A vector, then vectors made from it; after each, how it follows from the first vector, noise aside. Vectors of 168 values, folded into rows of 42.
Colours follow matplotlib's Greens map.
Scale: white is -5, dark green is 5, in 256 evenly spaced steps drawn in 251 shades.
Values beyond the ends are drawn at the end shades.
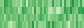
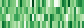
wrapped around, scaled up.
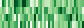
wrapped around, negated, scaled up.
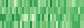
reversed.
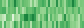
reversed, negated.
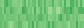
shrunk.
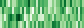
wrapped around, negated, scaled up.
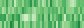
reversed.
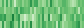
reversed.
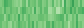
shrunk.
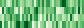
wrapped around, negated, scaled up.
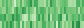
reversed.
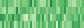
reversed.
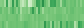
wrapped around, partly zeroed.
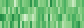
reversed.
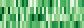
wrapped around, negated, scaled up.
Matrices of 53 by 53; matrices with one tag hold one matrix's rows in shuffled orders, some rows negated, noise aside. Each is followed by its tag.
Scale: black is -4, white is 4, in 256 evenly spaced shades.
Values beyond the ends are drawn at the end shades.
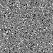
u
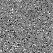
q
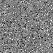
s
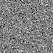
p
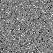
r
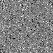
p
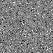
p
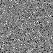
r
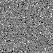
s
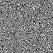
r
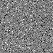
u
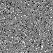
s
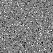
s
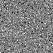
s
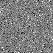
r
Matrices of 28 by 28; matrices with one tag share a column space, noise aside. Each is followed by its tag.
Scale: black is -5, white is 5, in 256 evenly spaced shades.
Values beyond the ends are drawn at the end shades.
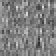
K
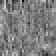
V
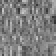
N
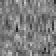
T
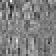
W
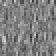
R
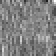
R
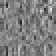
N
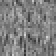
R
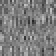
N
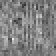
K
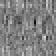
N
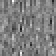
T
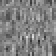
R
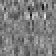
W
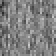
K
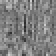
V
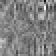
W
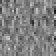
N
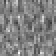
T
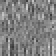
W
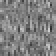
T
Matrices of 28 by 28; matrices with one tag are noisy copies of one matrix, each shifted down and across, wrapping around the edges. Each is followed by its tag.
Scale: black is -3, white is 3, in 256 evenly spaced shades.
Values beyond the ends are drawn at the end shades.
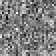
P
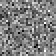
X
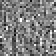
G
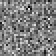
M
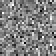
X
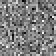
M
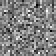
X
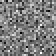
M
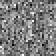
P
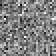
M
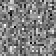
P
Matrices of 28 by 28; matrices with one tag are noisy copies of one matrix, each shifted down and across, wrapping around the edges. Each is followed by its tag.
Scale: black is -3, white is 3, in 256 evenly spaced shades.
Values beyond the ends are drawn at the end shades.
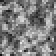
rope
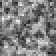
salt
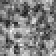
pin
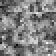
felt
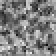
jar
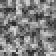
jar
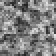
felt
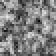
salt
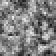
rope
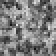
pin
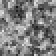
rope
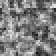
felt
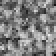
jar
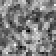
pin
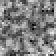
jar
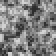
salt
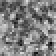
pin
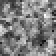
rope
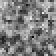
pin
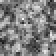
rope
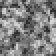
salt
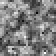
salt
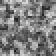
pin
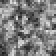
rope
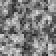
salt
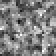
jar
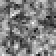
rope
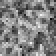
salt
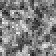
salt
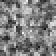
pin
